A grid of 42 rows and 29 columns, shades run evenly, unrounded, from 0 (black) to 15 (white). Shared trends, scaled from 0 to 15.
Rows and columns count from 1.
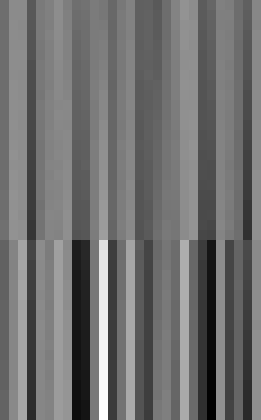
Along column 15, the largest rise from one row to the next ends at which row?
25
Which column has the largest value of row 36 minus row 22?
12
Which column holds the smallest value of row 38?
24
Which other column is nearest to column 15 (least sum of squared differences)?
3
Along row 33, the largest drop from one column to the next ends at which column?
13
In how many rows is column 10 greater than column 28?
24
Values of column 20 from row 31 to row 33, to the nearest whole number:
6 6 6
